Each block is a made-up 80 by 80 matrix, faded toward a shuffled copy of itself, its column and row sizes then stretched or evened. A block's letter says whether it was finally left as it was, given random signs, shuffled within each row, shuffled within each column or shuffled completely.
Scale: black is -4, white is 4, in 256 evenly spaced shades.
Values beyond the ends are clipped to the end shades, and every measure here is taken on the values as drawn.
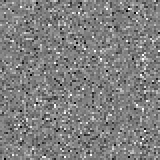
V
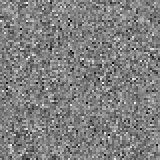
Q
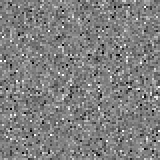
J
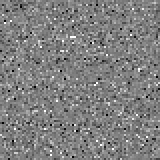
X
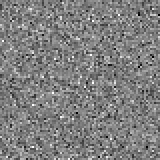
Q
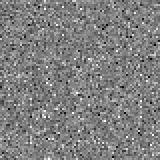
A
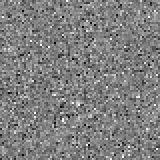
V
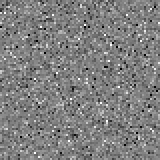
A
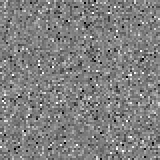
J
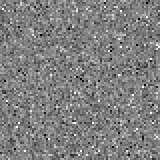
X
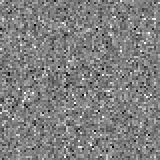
Q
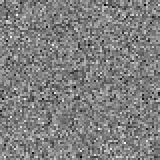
X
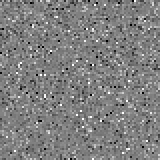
X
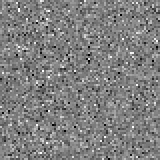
V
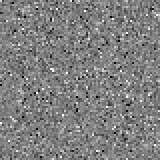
V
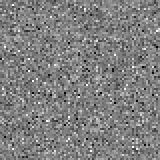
J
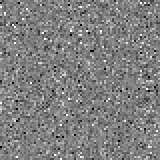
V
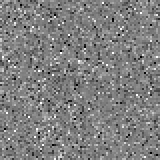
V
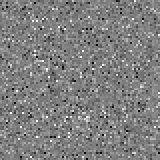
X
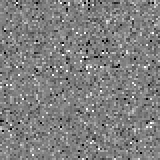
J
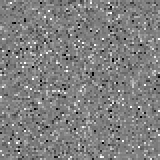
V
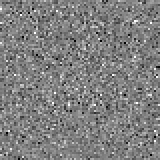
X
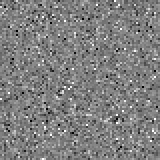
V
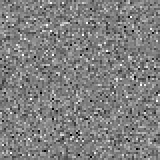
X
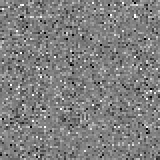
J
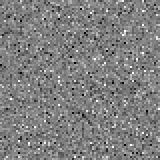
V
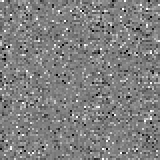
Q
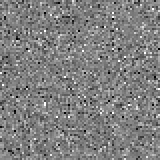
Q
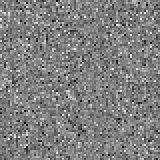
V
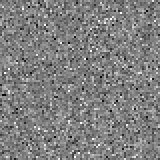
A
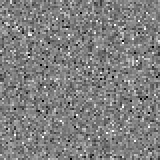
A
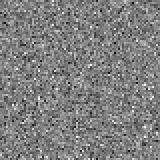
V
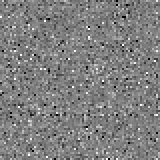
J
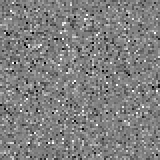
J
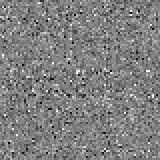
Q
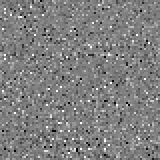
X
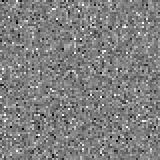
Q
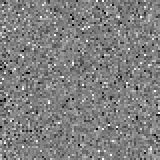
V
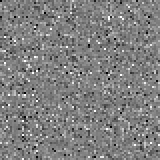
J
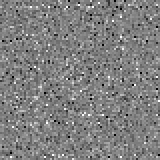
Q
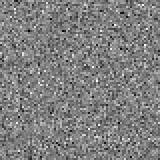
A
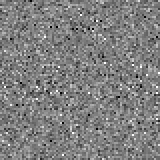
X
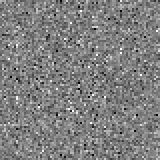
V
